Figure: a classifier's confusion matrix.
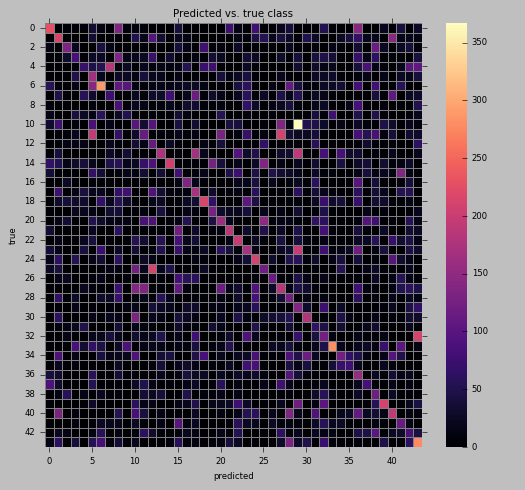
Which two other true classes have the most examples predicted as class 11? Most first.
27, 20
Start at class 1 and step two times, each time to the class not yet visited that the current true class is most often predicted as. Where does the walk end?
28
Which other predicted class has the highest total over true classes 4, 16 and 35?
7
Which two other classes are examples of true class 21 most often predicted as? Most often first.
15, 32
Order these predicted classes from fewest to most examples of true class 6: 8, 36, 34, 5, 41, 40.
40, 34, 41, 36, 8, 5
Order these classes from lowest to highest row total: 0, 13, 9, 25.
9, 25, 0, 13
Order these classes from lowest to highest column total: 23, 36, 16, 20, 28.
16, 20, 23, 28, 36
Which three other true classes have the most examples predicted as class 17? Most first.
13, 7, 32
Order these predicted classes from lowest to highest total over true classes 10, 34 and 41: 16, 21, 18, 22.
16, 21, 18, 22
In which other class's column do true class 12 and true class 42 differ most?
38
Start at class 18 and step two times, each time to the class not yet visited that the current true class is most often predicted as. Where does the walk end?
29
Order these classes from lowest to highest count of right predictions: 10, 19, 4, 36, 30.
4, 10, 19, 36, 30
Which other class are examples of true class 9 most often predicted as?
33
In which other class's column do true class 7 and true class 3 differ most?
8
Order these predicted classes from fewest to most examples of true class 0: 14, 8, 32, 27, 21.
14, 27, 32, 21, 8
